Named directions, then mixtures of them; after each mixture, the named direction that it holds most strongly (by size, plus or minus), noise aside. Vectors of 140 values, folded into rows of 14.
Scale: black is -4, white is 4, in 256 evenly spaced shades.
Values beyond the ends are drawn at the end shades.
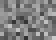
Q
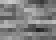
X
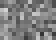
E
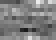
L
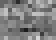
L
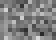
E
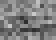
L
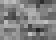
X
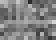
X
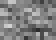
X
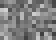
E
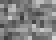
X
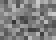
Q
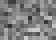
Q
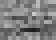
L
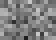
Q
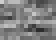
X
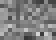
E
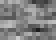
X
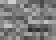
X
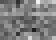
L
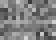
E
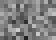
Q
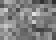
E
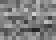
L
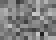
Q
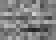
X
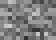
Q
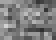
X
